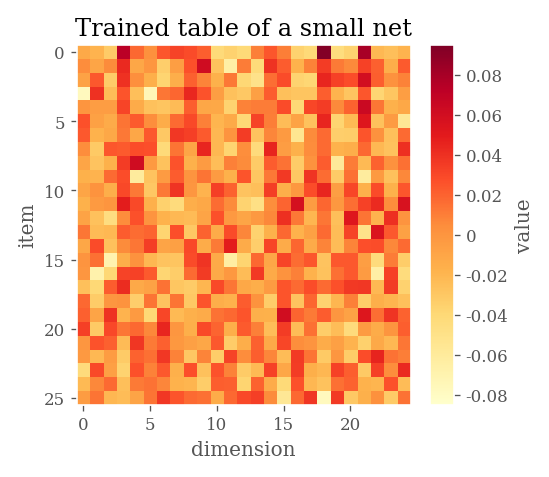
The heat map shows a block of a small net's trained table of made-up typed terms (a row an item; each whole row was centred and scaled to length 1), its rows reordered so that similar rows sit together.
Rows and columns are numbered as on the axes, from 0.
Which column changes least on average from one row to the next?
3
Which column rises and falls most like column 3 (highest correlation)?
18
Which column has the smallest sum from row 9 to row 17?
2
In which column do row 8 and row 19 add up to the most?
15
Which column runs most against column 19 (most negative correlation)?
7
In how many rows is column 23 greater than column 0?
14
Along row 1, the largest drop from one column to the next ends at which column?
10
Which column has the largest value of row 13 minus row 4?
11
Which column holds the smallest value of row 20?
20
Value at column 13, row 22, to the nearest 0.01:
0.02
